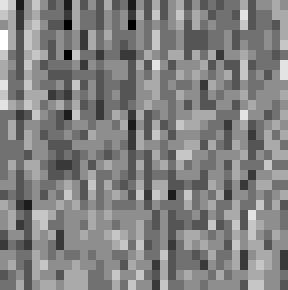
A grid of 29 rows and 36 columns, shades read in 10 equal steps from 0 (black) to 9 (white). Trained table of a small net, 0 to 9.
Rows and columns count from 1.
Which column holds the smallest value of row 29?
20
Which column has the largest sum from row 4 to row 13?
1
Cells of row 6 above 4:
16
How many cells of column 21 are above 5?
7
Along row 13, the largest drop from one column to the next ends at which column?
17
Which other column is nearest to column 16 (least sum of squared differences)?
26
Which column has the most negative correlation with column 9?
22
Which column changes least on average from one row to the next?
13
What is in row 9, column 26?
2
